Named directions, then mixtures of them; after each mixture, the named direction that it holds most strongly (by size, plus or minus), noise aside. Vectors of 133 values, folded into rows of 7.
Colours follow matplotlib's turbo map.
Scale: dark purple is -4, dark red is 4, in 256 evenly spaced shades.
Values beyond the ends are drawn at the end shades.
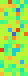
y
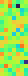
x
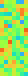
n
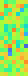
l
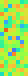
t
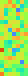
y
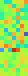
t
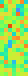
n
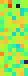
x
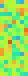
n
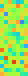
n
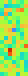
l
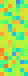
n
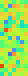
t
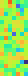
x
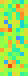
n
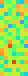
n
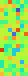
y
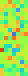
y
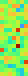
y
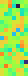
x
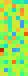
y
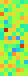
t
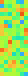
n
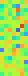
y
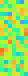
n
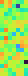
x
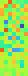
t
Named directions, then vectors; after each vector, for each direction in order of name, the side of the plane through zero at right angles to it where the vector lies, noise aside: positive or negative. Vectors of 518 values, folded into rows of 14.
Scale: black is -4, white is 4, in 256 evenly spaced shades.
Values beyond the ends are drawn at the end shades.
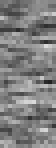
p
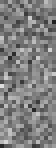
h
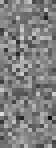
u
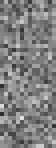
negative, positive, negative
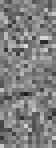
negative, positive, positive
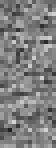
negative, positive, positive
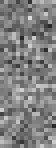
positive, positive, negative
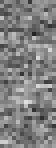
positive, positive, negative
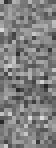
negative, negative, positive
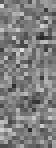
positive, negative, negative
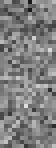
positive, positive, negative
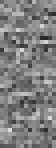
positive, negative, negative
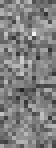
negative, negative, positive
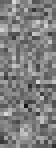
negative, negative, positive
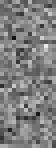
negative, positive, positive
